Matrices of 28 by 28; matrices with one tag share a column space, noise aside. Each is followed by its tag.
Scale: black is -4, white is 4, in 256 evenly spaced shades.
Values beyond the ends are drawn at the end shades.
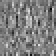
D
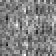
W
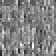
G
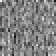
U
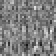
G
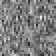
W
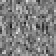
W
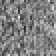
W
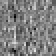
G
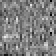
U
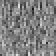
D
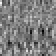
G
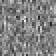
W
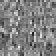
U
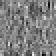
D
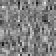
G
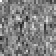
W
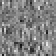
G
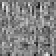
D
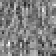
D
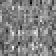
G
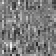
G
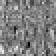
G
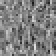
G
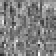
D
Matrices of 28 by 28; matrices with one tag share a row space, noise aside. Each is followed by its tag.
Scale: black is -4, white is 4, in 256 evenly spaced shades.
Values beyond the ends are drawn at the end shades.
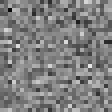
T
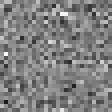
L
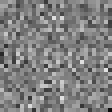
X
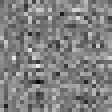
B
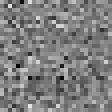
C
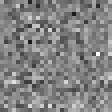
B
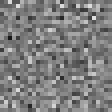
C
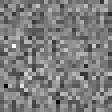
B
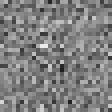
X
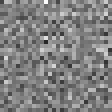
L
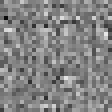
L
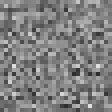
T
